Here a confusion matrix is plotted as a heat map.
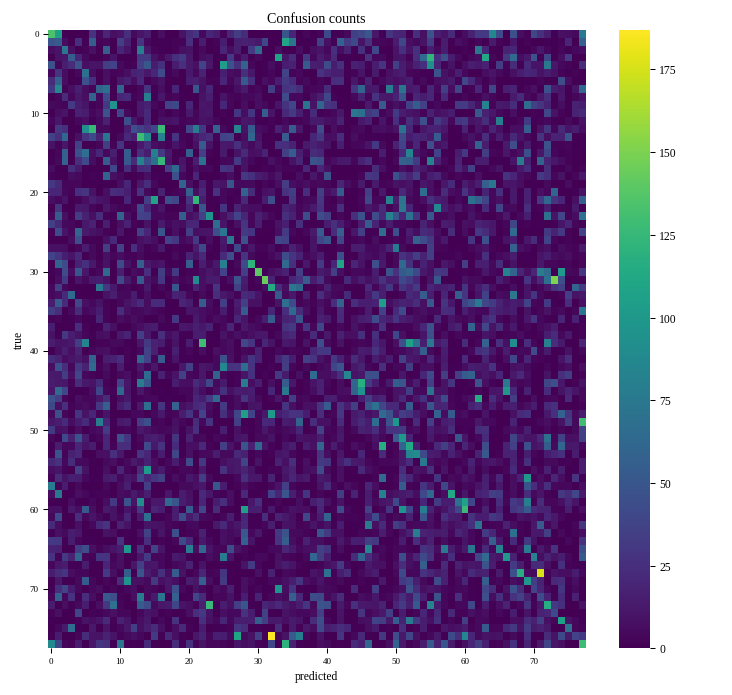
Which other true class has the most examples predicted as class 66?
45
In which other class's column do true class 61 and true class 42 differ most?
25
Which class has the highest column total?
51
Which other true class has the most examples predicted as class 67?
39
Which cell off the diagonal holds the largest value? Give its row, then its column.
76, 32
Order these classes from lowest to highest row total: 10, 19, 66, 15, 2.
19, 2, 10, 15, 66
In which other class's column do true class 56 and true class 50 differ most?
69
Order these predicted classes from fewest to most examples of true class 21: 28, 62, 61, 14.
28, 14, 62, 61
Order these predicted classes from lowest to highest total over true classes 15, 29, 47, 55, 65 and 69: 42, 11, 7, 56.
7, 56, 42, 11
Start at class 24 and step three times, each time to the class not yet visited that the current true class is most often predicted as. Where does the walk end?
71
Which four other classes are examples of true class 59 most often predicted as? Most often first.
60, 13, 69, 17
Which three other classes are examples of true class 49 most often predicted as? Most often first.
77, 50, 7
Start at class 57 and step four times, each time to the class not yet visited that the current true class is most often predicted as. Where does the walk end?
48
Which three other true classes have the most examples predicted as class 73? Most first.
31, 20, 44
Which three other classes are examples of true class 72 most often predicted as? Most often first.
23, 55, 9
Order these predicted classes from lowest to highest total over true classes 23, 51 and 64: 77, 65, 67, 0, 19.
65, 0, 67, 19, 77
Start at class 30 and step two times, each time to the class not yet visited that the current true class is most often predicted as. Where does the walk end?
52
